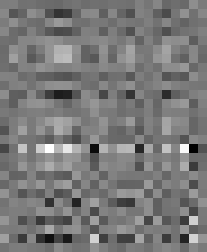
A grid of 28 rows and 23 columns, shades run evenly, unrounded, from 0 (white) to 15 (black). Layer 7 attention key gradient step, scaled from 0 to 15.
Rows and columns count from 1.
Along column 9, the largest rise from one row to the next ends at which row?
23
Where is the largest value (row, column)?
17, 22
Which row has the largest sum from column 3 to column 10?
27
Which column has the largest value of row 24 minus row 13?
11
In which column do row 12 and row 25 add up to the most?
8
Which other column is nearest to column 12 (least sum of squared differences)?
3
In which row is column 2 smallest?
7
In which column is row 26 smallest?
6
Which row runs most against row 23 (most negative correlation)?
26
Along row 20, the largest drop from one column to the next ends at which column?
9
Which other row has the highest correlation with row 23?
16
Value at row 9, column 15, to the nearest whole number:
10
